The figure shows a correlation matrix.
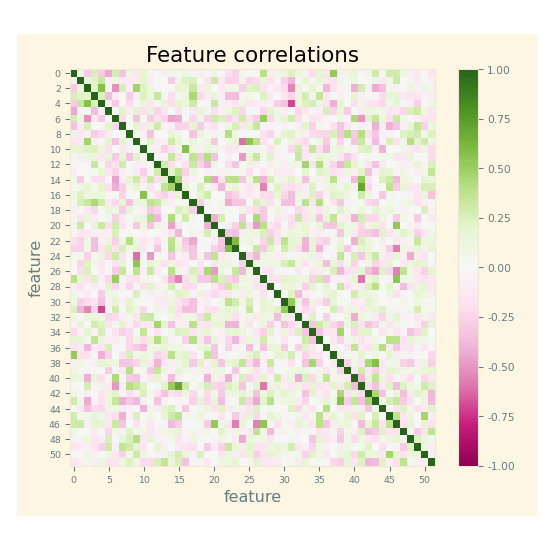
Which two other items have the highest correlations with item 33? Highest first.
12, 17
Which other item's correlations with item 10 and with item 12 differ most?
16
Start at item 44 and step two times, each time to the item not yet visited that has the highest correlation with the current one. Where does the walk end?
40
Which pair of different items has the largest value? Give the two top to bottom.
15, 41
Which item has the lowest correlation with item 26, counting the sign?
46
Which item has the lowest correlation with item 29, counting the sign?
32
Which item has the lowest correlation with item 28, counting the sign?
47
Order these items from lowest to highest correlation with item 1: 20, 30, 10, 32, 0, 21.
30, 21, 32, 0, 10, 20
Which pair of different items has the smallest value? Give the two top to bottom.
4, 31
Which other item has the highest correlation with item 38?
43
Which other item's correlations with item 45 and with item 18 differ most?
35
